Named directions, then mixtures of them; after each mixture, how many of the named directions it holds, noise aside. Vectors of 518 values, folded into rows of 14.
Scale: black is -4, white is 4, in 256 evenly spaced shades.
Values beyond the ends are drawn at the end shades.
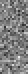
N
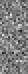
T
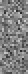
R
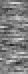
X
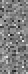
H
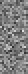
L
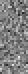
one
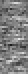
one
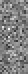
three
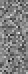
three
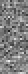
three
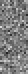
two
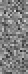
one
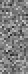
four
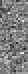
four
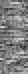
one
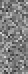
four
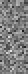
one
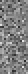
one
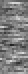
one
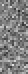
one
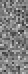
two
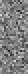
two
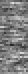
one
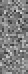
one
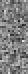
four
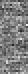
four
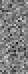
two
